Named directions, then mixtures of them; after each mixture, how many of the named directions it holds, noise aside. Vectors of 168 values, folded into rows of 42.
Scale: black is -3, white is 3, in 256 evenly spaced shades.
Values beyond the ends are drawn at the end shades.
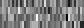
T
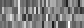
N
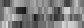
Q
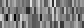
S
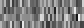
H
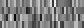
one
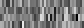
two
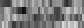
one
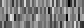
two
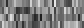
two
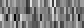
one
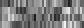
two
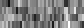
three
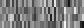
four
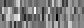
four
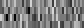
one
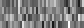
two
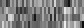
four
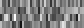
four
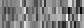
four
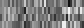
three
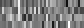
one
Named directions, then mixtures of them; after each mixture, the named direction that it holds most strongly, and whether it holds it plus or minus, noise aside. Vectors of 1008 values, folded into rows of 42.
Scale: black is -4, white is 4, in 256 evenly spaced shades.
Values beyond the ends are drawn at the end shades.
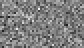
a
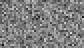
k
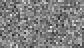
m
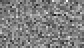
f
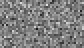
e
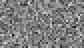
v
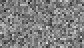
v, minus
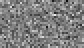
f, minus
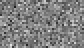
m, plus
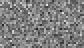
e, plus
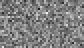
a, minus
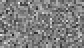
v, plus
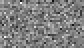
e, plus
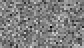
m, minus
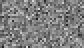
a, plus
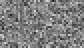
v, plus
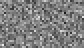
k, minus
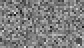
m, minus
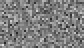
k, minus
